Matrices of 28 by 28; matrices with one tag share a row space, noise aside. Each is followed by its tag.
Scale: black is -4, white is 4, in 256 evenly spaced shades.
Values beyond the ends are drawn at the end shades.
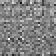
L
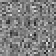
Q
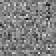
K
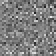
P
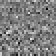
Q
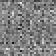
L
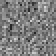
Q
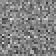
Q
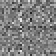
L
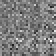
P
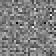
P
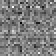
L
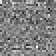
K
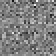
P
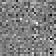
P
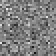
Q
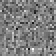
P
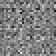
L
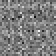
L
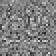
Q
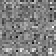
P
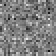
K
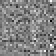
P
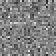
Q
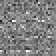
K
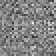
P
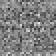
L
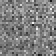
P
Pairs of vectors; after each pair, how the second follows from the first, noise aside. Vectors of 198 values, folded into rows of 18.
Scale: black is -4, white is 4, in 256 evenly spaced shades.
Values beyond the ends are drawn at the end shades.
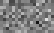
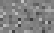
wrapped around, negated, partly zeroed.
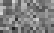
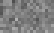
negated, shrunk.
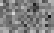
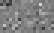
wrapped around, partly zeroed.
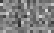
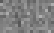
shrunk.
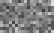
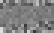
reversed, partly zeroed.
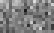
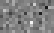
wrapped around, negated, partly zeroed.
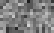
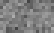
shrunk.
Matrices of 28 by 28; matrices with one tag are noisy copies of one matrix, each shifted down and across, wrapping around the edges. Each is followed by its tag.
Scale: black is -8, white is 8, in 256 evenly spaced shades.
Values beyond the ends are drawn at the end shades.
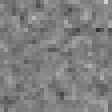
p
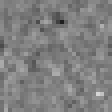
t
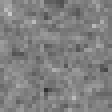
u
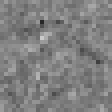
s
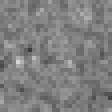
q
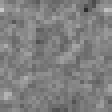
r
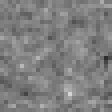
u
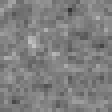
u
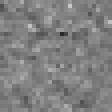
p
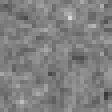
u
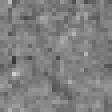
s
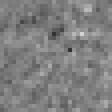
r
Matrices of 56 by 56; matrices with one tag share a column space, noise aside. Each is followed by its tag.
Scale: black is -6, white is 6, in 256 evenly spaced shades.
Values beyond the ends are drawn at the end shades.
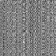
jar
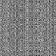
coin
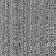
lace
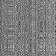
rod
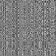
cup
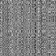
jar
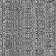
cup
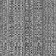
lace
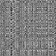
cup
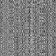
jar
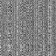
rod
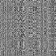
cup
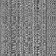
lace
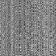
rod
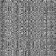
cup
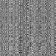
lace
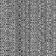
coin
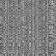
lace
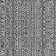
cup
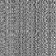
jar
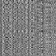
jar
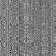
lace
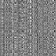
jar
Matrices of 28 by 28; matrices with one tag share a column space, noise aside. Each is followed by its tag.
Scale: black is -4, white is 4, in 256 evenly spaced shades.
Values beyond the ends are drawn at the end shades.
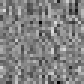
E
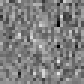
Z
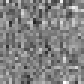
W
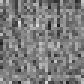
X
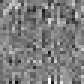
W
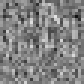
Z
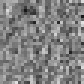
E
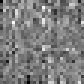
W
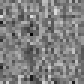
E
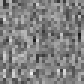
Z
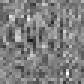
Z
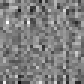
W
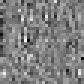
Z
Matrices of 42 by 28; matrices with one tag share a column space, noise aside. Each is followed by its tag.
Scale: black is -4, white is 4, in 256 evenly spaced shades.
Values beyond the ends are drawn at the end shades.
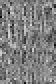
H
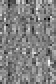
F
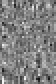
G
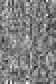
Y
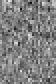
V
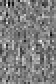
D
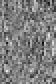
V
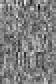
G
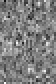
V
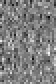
D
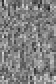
G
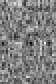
V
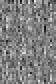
F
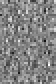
F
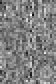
Y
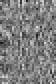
V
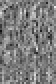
H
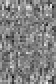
G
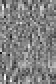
G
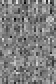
F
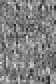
G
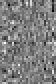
V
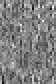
G
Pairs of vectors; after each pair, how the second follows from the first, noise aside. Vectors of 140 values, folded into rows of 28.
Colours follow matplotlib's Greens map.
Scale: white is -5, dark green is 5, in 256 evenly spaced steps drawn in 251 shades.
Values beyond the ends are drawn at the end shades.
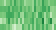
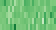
negated, partly zeroed.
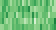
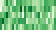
reversed, negated, scaled up.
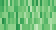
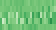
negated, partly zeroed.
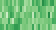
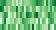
wrapped around, scaled up.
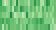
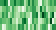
wrapped around, negated, scaled up.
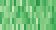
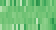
partly zeroed.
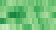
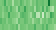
reversed, negated, partly zeroed.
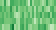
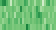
reversed, negated, partly zeroed.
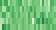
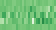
partly zeroed.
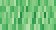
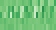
reversed, negated, partly zeroed.
